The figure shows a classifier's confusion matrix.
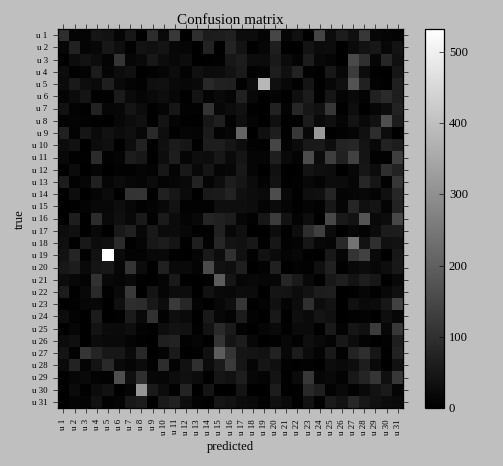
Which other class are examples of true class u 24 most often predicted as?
u 9
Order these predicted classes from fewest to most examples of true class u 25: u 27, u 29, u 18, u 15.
u 18, u 27, u 15, u 29
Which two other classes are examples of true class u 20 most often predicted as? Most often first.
u 14, u 7
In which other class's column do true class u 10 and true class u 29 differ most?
u 6
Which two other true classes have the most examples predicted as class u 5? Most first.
u 19, u 28
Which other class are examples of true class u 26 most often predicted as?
u 15
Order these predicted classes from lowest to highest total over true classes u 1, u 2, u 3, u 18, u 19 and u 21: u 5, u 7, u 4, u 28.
u 7, u 4, u 28, u 5
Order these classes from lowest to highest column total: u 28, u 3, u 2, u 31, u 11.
u 3, u 2, u 11, u 28, u 31
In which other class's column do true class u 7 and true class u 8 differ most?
u 30
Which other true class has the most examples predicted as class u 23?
u 11
